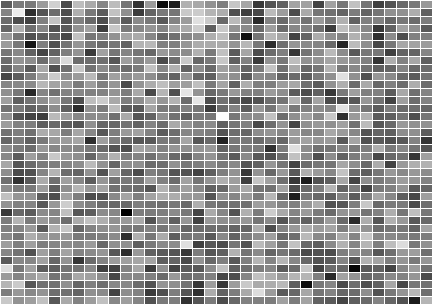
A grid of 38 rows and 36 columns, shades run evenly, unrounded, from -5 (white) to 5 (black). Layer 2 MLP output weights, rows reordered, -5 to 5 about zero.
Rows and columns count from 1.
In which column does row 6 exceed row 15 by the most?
23
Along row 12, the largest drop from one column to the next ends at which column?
16
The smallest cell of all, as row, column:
15, 19
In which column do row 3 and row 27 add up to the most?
11
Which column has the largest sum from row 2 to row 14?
3
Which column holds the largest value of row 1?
14
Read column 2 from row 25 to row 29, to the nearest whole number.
-1 0 1 -2 0
